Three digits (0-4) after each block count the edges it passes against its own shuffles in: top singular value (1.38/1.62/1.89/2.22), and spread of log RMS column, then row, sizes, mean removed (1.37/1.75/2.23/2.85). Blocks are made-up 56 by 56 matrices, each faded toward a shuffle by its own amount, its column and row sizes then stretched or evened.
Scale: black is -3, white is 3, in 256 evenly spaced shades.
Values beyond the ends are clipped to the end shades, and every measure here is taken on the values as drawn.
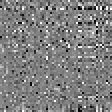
4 2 3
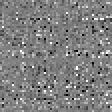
0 3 3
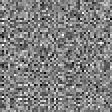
4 1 2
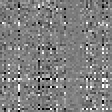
4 4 3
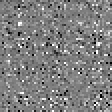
0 2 3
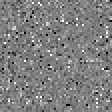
1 1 0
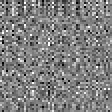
4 3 2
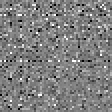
2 2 3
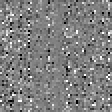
0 4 0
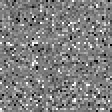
1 0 1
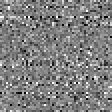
3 1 3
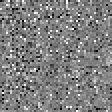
1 2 1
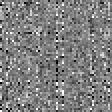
2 4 1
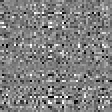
3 2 4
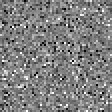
0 0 1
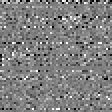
2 0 4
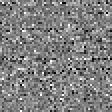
0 1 3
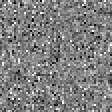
0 2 0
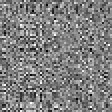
4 3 0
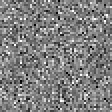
2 1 0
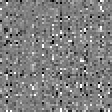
0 4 2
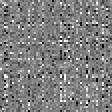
3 4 1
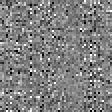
2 4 1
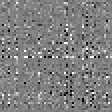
2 4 3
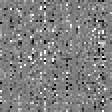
2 4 1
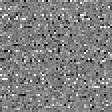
0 0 3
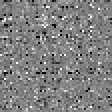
1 2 3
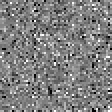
2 2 2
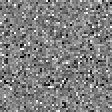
0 1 1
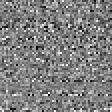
0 0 4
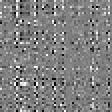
4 4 4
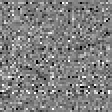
0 1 3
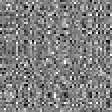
4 2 2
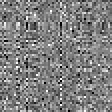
4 3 0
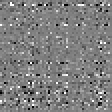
1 3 4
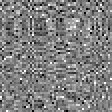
4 0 1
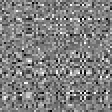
4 1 3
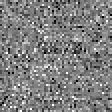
3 0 0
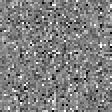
1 2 0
